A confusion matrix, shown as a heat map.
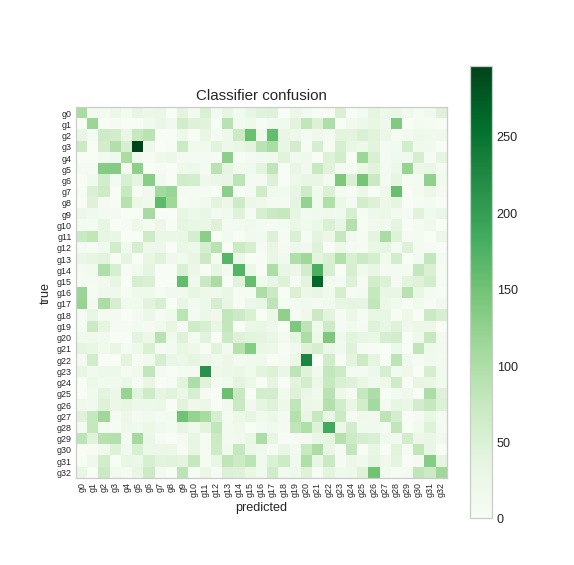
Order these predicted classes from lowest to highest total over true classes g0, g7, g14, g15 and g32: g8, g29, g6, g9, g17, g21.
g29, g8, g6, g17, g9, g21
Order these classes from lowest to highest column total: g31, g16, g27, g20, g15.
g27, g16, g15, g31, g20
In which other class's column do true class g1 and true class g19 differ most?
g28
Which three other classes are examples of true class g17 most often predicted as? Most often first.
g0, g2, g26
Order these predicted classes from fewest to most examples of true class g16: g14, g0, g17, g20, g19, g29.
g14, g20, g19, g17, g29, g0
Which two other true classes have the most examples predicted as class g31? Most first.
g6, g25
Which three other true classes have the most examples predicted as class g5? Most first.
g3, g29, g2
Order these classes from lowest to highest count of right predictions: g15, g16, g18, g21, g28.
g21, g28, g16, g18, g15
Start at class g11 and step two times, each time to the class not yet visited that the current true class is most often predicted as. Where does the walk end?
g9
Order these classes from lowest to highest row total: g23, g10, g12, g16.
g10, g12, g16, g23
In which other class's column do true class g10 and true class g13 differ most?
g20
